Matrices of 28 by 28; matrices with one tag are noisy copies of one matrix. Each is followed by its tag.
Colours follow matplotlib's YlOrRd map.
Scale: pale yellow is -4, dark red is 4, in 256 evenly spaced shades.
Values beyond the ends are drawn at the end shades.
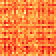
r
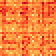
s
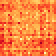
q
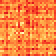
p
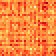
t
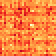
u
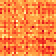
r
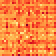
p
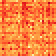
s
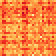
s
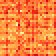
p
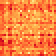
q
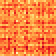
r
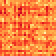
u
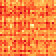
u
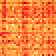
s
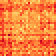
q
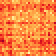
q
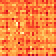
p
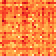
s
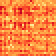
u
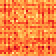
r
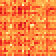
u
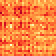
u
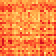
q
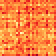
p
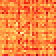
p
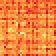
p
